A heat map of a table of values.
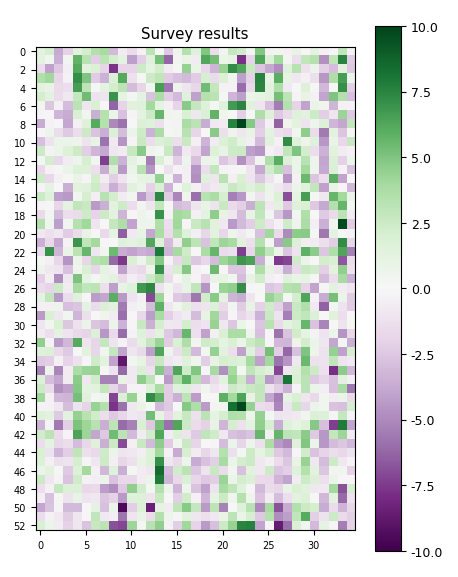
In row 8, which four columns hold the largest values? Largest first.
22, 21, 6, 23
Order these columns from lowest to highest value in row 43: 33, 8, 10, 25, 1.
33, 10, 1, 8, 25
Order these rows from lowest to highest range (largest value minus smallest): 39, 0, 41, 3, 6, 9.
0, 9, 3, 6, 41, 39
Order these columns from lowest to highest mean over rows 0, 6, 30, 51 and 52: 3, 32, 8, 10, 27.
8, 3, 27, 32, 10
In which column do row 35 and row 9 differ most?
32
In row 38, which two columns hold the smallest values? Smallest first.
8, 26
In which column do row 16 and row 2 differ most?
21
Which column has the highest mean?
13
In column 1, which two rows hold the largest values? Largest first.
22, 3
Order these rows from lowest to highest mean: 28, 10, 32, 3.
28, 10, 32, 3
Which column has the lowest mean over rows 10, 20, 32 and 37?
9
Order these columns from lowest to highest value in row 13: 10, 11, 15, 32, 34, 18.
34, 18, 15, 10, 32, 11
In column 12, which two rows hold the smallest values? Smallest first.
50, 27
